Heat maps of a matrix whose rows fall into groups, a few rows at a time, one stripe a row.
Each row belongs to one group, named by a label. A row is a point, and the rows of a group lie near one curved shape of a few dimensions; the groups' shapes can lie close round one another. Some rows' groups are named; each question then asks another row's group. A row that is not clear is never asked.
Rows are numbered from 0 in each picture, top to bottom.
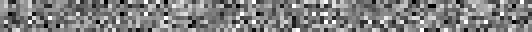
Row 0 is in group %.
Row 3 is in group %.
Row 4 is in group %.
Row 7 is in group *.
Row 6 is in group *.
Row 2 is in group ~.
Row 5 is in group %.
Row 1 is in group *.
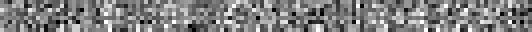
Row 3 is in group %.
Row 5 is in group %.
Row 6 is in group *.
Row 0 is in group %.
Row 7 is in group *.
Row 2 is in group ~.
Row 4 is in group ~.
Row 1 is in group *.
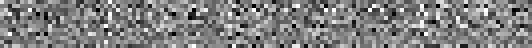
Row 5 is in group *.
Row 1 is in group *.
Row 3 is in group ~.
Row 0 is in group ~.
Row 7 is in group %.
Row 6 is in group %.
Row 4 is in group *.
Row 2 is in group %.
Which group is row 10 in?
%
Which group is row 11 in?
*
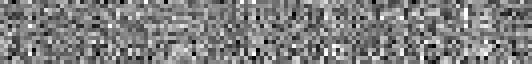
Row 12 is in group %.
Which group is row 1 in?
*
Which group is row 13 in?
%
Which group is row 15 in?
*
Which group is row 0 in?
%
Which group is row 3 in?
%
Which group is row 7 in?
*
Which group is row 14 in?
*
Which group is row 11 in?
*
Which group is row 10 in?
~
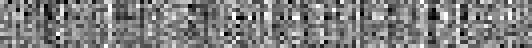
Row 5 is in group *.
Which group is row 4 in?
*
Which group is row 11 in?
%
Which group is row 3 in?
*
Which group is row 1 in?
*
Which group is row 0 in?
%
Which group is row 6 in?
~
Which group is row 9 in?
*
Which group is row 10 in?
*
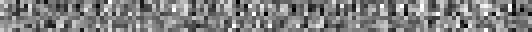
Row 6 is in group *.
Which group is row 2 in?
%
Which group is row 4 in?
*
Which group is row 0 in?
~
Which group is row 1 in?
%
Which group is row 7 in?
~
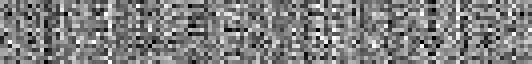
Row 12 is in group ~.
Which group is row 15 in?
*
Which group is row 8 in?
*
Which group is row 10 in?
~
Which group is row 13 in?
*
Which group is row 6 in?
*
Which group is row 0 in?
*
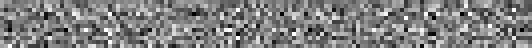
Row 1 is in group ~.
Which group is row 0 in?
~
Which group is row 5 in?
%
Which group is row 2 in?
%
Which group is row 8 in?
*
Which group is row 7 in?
%
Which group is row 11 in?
~
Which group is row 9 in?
%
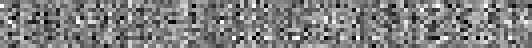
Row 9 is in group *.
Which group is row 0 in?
~
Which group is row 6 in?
*
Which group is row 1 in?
~
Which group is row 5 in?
~
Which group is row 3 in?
~
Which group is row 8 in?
%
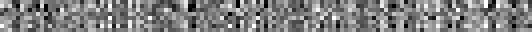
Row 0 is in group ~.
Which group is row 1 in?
~
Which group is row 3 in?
~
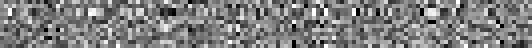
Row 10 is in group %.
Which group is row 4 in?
%
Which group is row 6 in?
%
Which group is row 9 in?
~
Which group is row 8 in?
~
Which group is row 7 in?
*
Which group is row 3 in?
~
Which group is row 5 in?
*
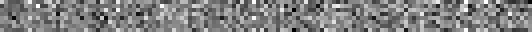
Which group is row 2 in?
%
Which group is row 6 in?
*
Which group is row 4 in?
%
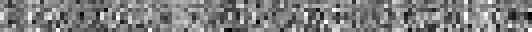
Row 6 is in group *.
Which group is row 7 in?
*
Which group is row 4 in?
~
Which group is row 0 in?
~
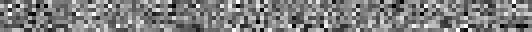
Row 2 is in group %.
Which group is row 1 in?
~
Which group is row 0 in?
%
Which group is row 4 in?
%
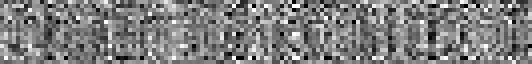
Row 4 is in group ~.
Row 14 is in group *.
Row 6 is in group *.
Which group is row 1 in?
*
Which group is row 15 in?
%
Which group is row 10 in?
*
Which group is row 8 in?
*
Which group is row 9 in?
*
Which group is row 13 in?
*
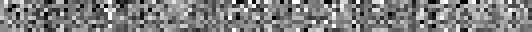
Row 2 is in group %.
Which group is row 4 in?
~
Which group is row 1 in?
%
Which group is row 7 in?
*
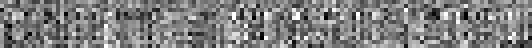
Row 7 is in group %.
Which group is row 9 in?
%
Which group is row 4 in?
*
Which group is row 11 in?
%
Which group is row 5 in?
*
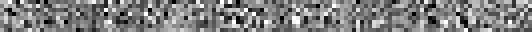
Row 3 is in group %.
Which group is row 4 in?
*
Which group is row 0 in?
~
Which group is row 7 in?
~
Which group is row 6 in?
*
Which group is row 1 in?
*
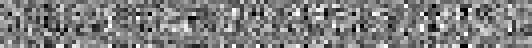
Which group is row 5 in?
~
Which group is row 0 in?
~
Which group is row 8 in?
~
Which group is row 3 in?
*
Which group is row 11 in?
*
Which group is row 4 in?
*
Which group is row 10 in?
~
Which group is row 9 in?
*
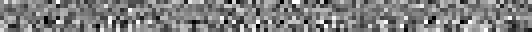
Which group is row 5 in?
*
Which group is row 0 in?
*
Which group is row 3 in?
~
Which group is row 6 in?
%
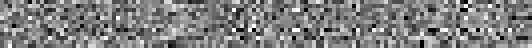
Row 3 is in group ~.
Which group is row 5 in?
~
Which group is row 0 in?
*
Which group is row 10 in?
~
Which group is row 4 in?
~
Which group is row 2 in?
*
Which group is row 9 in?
%
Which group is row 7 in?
*
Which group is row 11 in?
~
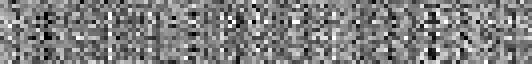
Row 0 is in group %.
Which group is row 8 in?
*
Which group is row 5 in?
*
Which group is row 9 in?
~
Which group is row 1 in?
*
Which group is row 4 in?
~
